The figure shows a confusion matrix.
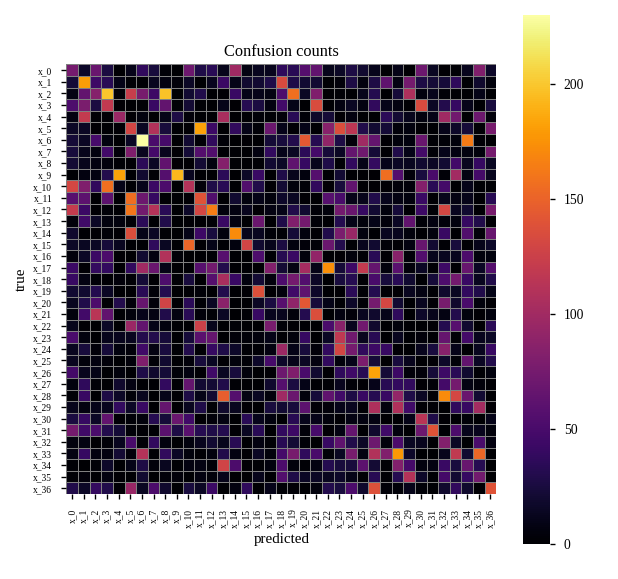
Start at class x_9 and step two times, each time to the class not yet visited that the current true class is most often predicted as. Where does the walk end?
x_1
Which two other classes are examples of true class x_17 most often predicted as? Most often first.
x_22, x_25
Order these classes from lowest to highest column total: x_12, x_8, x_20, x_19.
x_12, x_20, x_19, x_8
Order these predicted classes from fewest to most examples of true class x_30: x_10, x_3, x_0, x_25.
x_25, x_0, x_10, x_3
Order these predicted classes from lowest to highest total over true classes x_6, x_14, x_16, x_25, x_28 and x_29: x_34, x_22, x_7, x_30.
x_7, x_30, x_22, x_34
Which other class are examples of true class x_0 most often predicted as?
x_14
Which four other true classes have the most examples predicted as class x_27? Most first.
x_9, x_20, x_33, x_1
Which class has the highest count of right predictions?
x_6
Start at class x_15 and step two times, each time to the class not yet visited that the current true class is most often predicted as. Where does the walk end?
x_3
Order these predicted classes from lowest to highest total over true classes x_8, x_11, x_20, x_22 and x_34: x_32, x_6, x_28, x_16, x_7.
x_16, x_7, x_28, x_32, x_6
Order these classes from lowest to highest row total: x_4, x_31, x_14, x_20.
x_4, x_14, x_31, x_20
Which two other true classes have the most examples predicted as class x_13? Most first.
x_28, x_34
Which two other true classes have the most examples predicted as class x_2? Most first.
x_21, x_0
